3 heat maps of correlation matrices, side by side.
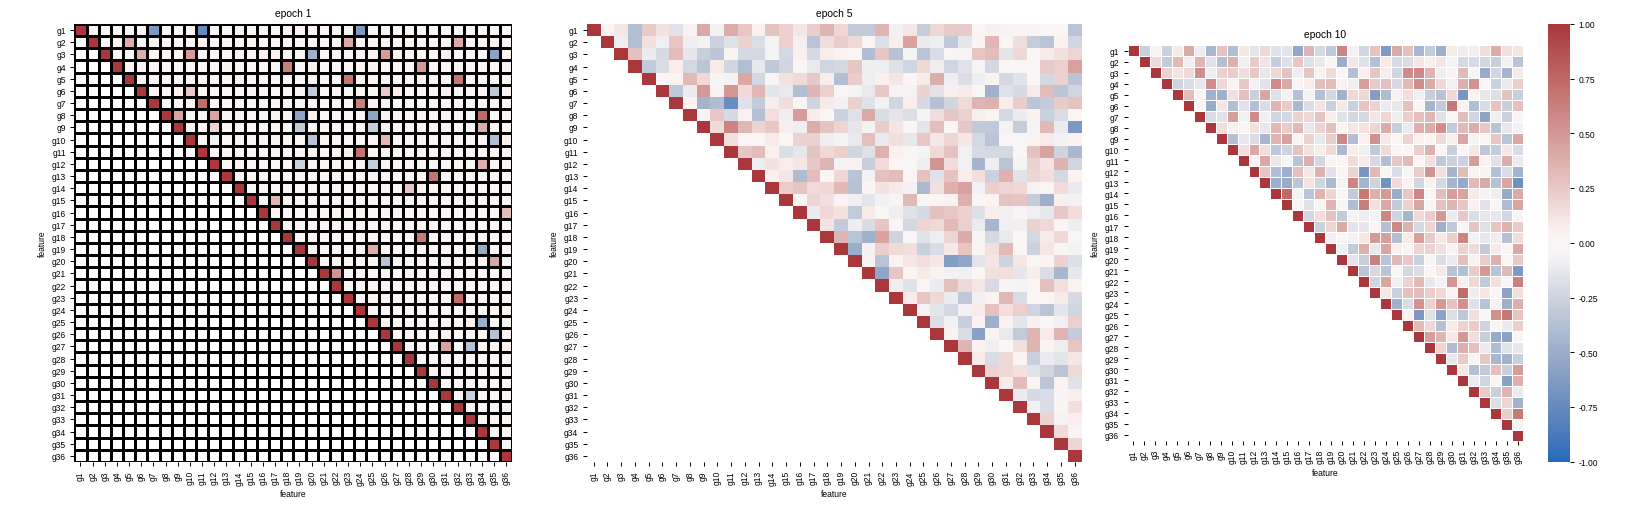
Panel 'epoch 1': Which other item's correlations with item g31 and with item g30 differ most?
g13
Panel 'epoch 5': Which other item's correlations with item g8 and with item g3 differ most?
g21
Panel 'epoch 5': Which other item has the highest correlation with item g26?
g12
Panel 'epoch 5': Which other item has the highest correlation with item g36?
g4
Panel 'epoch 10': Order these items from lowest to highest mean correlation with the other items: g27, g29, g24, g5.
g5, g29, g24, g27
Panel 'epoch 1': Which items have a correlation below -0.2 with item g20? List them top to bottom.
g3, g6, g10, g26
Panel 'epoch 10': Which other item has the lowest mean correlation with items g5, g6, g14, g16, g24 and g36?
g13
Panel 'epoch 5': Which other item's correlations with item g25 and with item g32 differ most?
g30
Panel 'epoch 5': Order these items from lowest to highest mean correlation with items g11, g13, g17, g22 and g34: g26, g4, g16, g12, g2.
g2, g16, g4, g26, g12
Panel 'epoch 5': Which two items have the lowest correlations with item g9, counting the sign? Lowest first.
g36, g7
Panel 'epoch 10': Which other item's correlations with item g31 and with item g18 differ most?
g9
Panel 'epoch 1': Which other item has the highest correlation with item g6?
g3
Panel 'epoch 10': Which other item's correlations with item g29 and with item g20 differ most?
g1
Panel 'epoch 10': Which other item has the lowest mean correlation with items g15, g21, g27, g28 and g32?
g34
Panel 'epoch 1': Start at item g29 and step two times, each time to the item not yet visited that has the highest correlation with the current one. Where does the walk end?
g4
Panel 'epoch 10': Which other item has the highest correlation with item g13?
g21
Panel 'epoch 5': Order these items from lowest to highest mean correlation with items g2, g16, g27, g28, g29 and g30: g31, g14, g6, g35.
g6, g35, g31, g14
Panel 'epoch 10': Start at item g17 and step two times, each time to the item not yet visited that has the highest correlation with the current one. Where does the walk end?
g35
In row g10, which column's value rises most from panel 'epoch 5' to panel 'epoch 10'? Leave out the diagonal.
g7
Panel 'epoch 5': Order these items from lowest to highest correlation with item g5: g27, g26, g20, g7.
g27, g7, g20, g26
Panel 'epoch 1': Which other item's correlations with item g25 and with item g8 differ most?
g34
